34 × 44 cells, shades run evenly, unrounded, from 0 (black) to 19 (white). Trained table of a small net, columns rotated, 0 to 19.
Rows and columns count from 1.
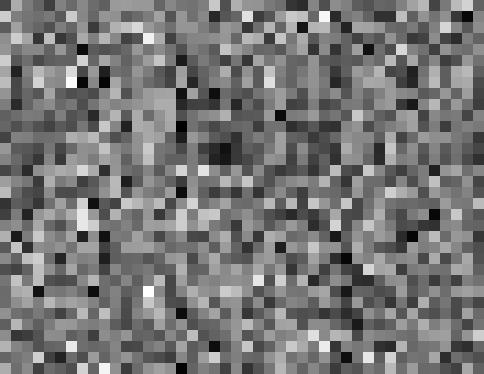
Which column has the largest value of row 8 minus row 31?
7
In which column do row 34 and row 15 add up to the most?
10
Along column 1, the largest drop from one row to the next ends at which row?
19
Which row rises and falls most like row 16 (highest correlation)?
20
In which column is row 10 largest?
40
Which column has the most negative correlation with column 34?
37
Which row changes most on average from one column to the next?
8
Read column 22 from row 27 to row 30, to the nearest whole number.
14 11 11 11
